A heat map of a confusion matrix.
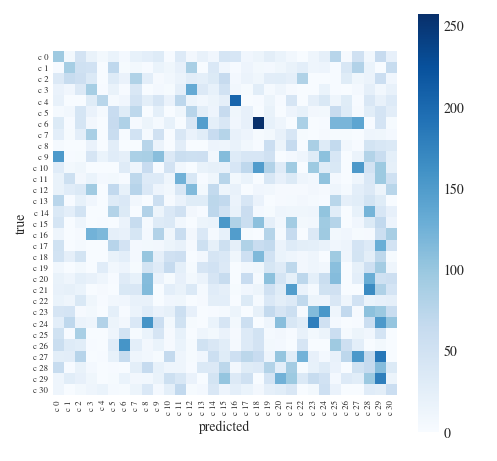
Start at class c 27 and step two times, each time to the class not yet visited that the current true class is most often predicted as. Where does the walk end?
c 20
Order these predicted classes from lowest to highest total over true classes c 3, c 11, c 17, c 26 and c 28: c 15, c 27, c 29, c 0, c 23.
c 23, c 27, c 0, c 15, c 29
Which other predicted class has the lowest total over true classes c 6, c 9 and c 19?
c 1
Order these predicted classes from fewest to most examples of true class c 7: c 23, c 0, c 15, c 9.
c 23, c 0, c 9, c 15
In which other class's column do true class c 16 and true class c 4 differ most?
c 3
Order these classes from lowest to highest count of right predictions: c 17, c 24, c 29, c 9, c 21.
c 24, c 17, c 9, c 21, c 29
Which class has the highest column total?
c 29
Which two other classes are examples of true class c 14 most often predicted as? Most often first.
c 28, c 24
